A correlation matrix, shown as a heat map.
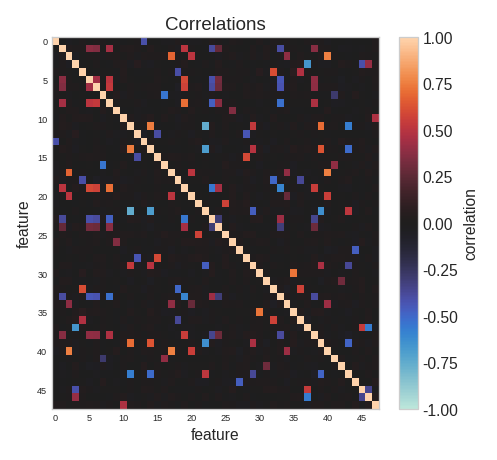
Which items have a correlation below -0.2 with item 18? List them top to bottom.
4, 32, 36
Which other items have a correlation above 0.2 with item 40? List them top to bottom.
2, 17, 20, 34
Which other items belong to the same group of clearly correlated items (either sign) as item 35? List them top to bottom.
30
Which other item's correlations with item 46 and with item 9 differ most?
37
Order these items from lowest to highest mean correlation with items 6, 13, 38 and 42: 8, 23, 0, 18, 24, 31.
23, 0, 18, 31, 24, 8
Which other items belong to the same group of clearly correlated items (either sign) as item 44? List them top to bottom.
27
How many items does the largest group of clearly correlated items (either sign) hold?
9
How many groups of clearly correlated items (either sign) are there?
14
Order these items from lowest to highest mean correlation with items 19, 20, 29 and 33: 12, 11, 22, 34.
22, 12, 34, 11
